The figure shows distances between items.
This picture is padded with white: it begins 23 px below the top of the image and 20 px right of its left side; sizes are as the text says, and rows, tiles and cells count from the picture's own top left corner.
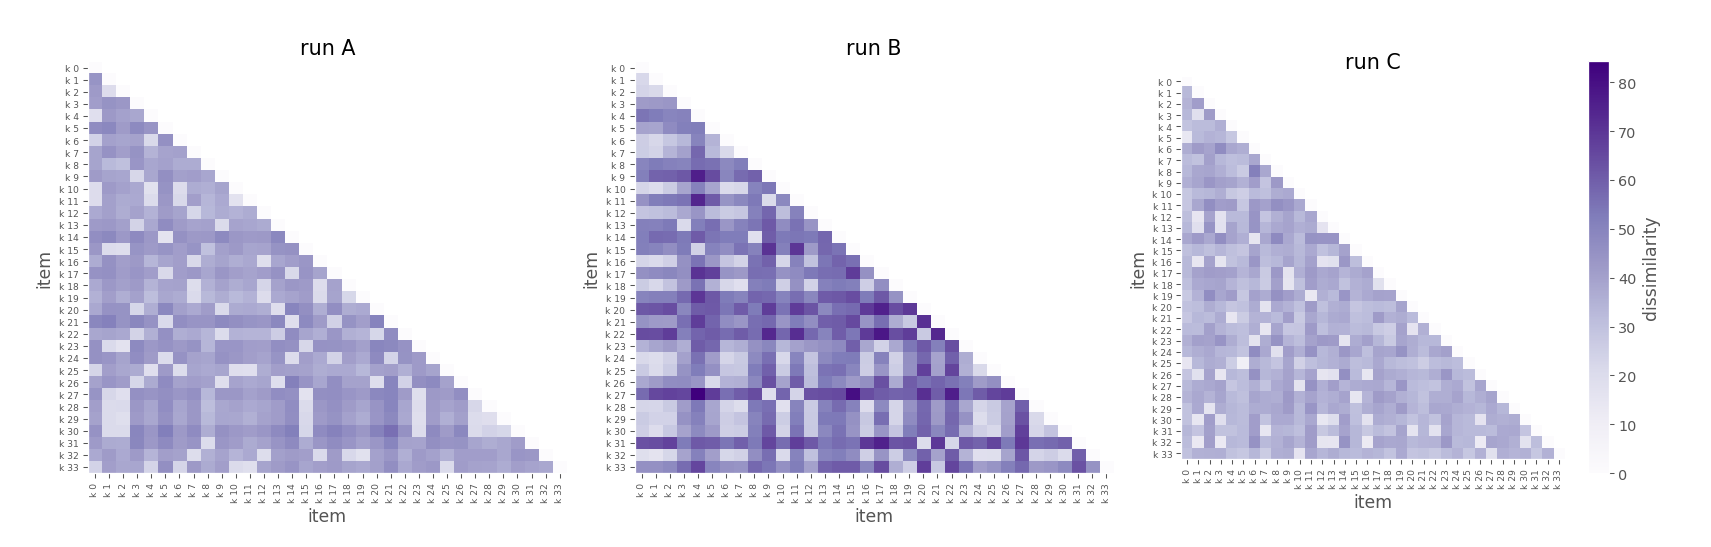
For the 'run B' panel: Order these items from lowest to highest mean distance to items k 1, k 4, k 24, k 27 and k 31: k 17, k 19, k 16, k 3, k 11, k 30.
k 30, k 16, k 3, k 11, k 19, k 17
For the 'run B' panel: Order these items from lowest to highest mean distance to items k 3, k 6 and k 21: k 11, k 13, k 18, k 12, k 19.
k 18, k 12, k 13, k 19, k 11
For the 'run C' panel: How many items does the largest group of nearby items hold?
8
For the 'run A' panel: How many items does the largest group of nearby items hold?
8
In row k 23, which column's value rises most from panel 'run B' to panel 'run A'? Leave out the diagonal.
k 17
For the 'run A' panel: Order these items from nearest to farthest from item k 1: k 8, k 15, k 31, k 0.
k 15, k 8, k 31, k 0
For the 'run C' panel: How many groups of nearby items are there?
11
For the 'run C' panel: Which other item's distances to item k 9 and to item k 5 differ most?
k 25
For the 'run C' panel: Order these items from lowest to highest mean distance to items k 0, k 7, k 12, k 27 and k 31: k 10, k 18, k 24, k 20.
k 20, k 10, k 18, k 24
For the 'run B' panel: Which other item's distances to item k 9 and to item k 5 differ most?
k 27
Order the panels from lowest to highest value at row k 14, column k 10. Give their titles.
run C, run A, run B
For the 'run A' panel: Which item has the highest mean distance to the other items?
k 21
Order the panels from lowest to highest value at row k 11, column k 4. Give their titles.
run A, run C, run B
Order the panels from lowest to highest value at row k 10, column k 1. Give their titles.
run B, run C, run A
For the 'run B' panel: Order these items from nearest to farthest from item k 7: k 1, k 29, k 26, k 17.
k 1, k 29, k 26, k 17
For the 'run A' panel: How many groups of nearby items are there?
6
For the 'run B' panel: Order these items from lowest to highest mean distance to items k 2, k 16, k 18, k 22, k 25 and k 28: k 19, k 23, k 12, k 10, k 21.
k 10, k 12, k 23, k 21, k 19
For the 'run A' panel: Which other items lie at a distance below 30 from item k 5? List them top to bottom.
k 14, k 17, k 21, k 24
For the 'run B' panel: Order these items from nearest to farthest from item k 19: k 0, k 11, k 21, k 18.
k 21, k 18, k 0, k 11
